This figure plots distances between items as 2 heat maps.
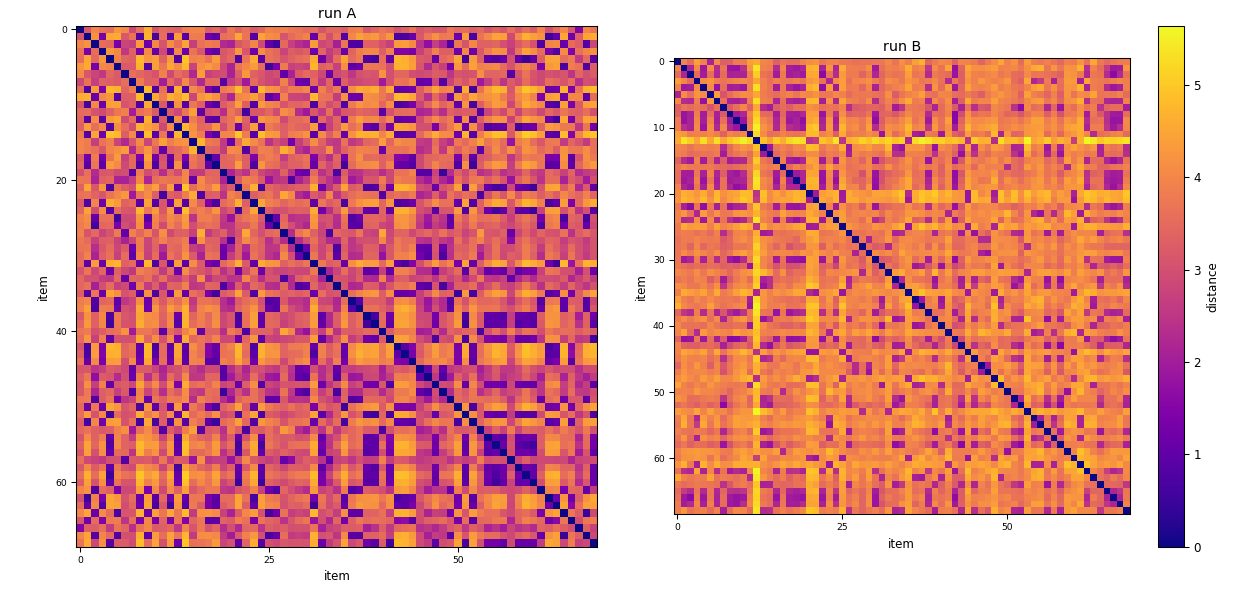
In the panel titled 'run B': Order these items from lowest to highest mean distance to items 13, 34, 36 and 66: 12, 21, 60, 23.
23, 60, 21, 12
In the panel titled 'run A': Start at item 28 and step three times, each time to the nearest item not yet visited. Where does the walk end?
57
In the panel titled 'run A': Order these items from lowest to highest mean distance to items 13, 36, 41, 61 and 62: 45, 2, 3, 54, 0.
2, 54, 45, 3, 0
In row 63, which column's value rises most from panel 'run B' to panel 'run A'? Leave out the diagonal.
37
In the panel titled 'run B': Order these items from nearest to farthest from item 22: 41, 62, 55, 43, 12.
62, 43, 41, 55, 12
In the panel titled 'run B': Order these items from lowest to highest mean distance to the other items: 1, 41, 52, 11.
52, 1, 11, 41
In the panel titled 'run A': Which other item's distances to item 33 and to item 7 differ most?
27
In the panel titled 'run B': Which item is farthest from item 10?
12
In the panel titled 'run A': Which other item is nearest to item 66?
0
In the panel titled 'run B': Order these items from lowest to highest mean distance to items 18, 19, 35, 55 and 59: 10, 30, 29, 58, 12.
30, 10, 58, 29, 12
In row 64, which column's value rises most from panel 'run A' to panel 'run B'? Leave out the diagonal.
25
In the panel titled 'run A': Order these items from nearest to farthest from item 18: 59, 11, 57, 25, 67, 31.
31, 57, 11, 25, 67, 59
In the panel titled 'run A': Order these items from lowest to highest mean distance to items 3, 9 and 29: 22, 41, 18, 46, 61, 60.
46, 61, 18, 22, 41, 60
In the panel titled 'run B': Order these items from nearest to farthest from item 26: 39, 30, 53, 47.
39, 47, 30, 53
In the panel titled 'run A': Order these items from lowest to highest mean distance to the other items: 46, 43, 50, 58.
46, 58, 50, 43
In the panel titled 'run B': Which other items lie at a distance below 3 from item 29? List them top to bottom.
27, 46, 47
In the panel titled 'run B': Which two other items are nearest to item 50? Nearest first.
59, 16
